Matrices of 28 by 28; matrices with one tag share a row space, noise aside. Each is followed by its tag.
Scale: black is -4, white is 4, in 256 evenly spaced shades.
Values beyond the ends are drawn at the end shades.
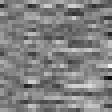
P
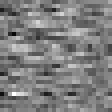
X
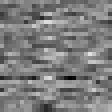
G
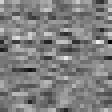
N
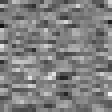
N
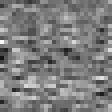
N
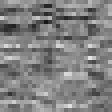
G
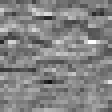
G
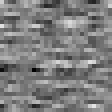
G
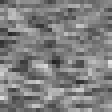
X
